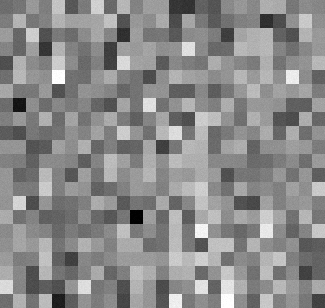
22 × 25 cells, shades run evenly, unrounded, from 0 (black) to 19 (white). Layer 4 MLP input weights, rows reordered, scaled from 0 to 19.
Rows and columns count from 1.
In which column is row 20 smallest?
24
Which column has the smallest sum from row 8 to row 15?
3
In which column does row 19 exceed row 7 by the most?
14
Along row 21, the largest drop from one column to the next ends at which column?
17
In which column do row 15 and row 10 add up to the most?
16
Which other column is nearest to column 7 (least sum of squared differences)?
1
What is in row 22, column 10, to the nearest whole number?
5
